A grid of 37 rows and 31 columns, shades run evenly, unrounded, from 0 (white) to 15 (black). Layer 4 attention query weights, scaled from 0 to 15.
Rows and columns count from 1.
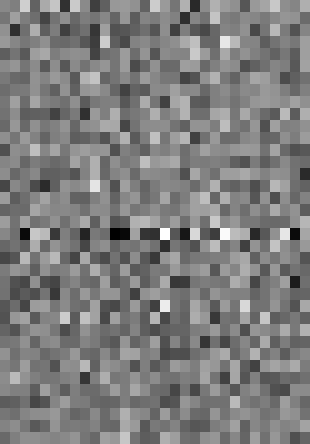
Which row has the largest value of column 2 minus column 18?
22
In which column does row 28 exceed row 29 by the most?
16
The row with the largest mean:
3
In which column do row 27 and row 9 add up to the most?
17
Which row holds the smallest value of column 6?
1
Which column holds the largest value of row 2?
19
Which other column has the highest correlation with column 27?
9
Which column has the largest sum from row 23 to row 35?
18
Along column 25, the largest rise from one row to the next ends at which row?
21
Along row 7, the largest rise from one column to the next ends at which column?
11
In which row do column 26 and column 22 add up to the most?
20
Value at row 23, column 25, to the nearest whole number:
5
